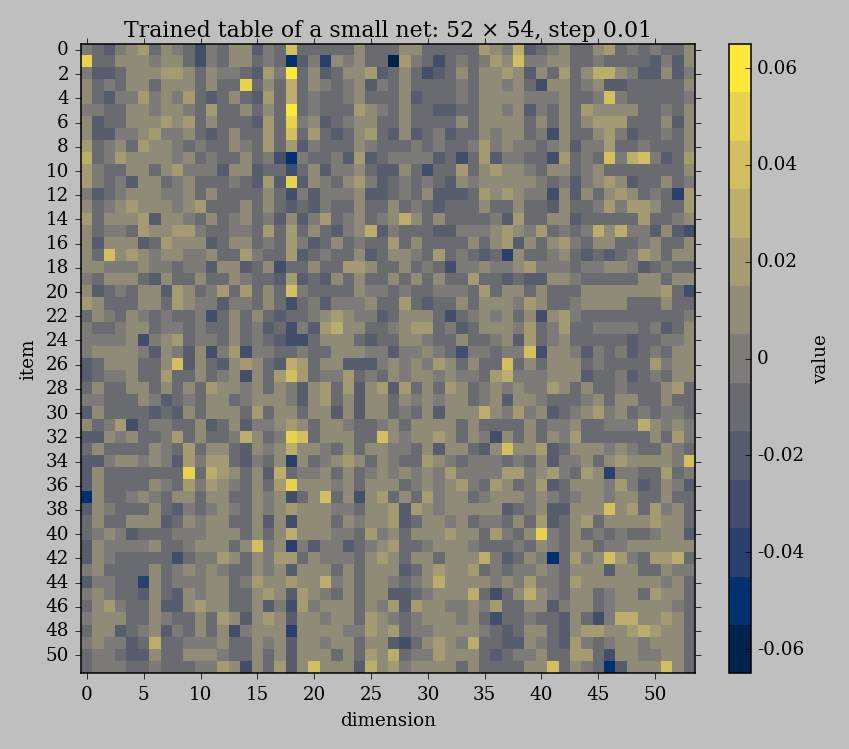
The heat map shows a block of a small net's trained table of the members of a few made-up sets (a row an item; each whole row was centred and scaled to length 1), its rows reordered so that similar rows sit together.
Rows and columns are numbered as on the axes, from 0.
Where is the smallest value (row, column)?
1, 27
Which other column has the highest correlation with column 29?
22
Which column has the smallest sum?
41
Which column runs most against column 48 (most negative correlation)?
13
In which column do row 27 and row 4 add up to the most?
18
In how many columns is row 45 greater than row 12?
24
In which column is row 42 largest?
46
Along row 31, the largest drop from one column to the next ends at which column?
4
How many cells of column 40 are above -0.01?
34
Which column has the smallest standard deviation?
3
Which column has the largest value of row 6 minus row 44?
5
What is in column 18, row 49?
-0.02
